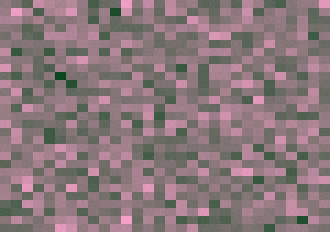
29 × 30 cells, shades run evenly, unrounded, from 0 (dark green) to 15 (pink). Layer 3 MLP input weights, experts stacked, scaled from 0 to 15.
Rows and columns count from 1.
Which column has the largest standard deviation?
7
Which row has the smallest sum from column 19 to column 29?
28
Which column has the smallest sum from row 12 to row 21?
15
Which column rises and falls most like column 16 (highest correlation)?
14
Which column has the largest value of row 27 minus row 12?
19
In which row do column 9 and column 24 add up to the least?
23
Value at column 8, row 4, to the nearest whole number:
9
